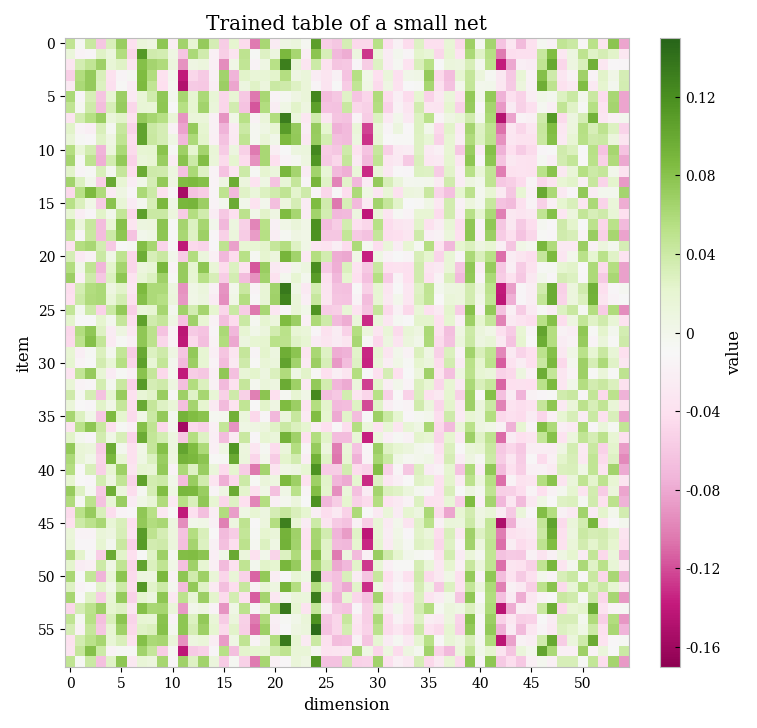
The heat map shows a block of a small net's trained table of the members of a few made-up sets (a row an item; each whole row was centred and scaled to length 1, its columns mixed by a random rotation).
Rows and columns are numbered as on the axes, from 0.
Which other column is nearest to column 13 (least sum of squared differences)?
30
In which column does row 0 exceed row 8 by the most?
11
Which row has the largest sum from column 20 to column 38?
53
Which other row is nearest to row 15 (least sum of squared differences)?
13
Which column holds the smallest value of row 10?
18
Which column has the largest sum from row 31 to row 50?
24
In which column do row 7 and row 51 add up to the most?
21
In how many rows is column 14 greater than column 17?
18
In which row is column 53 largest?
0
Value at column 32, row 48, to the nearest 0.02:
0.02
